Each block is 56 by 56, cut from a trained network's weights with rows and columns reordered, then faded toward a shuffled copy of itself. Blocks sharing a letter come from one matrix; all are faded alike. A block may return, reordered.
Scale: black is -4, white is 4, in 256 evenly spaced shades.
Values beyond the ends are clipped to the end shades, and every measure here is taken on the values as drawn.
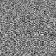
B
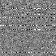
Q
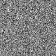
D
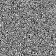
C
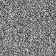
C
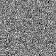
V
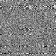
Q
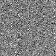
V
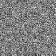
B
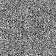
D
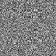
B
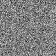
C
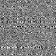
Q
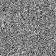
D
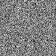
C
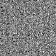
D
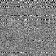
Q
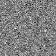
V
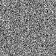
D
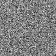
C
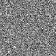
V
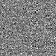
V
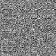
B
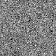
V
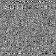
Q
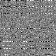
Q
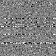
Q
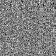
D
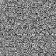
B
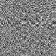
B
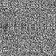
B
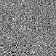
Q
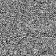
B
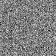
C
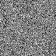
C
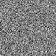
B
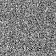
C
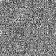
B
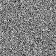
D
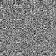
B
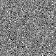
V
